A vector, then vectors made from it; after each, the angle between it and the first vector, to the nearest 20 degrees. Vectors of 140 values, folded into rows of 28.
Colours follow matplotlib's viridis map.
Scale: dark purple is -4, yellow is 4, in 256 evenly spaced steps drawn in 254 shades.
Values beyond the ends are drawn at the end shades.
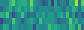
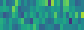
120 degrees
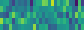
160 degrees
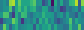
40 degrees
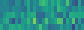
120 degrees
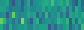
140 degrees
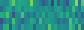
20 degrees
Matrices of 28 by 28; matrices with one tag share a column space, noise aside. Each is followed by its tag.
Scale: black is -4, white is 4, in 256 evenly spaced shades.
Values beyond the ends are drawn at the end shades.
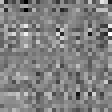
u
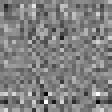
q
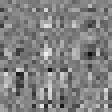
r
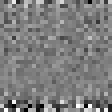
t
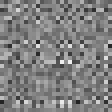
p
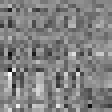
r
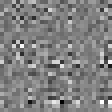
p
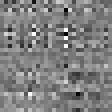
u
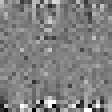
t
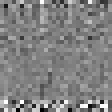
t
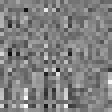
r
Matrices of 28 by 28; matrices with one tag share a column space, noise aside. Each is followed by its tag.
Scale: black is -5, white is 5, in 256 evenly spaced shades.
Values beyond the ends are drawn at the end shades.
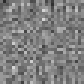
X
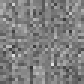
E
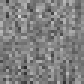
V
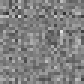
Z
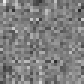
X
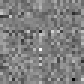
Z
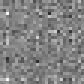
Z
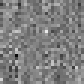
E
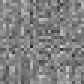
E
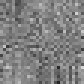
E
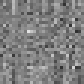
E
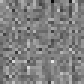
X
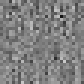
V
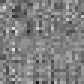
V
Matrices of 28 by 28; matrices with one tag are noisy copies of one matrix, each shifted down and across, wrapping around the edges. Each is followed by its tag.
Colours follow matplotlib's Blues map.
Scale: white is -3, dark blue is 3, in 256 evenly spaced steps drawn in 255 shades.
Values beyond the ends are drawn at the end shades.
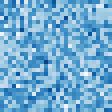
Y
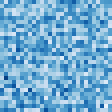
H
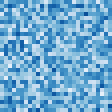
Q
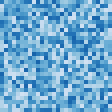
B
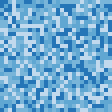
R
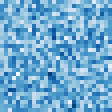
R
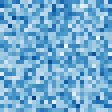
Q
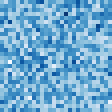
R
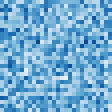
Y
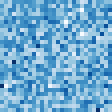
H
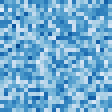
B
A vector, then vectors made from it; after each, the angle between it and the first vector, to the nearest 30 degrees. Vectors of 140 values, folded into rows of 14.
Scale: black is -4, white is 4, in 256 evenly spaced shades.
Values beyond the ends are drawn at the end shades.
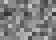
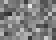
30 degrees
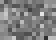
120 degrees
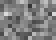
150 degrees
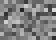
60 degrees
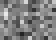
120 degrees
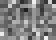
60 degrees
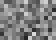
150 degrees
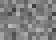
60 degrees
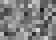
30 degrees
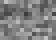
30 degrees
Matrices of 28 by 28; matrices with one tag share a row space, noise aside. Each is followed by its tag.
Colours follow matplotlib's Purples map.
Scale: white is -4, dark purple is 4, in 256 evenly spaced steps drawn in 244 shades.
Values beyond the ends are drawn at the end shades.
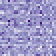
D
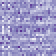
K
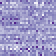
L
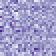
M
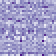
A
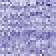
K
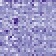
M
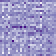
K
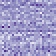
K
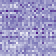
L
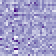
M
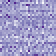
L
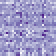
A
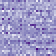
K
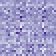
A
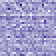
A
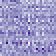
L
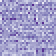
L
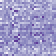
M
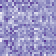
M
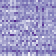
L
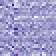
M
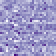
M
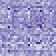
D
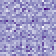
A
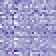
M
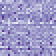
D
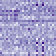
L
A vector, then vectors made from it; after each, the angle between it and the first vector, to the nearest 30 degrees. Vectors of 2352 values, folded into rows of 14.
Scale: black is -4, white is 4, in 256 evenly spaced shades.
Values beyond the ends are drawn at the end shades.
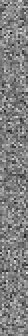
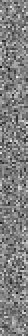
90 degrees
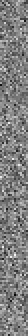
60 degrees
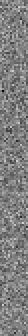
60 degrees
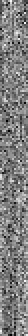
60 degrees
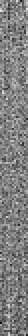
120 degrees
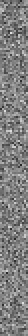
150 degrees
